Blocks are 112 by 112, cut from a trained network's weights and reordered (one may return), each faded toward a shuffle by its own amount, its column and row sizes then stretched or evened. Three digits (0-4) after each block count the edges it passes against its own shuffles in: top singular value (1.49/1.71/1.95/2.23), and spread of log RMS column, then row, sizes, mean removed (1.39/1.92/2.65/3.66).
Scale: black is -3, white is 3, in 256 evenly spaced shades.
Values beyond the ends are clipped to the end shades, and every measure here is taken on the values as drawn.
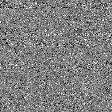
0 0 2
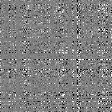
2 4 4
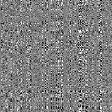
4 4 3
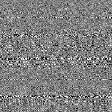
3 0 4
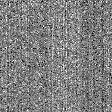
2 1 1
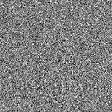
1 0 1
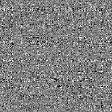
2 3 3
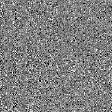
1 3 2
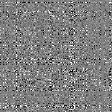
2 4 4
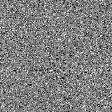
0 0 1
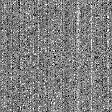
3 2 1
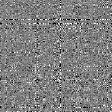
3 3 3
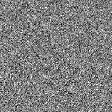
2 1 1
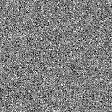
1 0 0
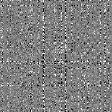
3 4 2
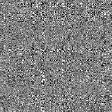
2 3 3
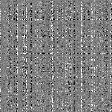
4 4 3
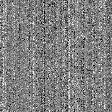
3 3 0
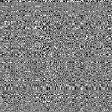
4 2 4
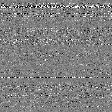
1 0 4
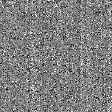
0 1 2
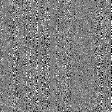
3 4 0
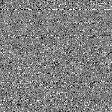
1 0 3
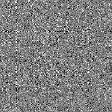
3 2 2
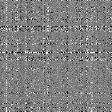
2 3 4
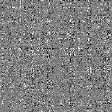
0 3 3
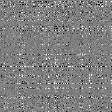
1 3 4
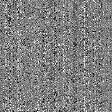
1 3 1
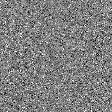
0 1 0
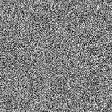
2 1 0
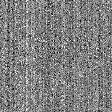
3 1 1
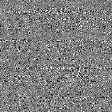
1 2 3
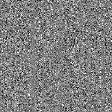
0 3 1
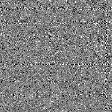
1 2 2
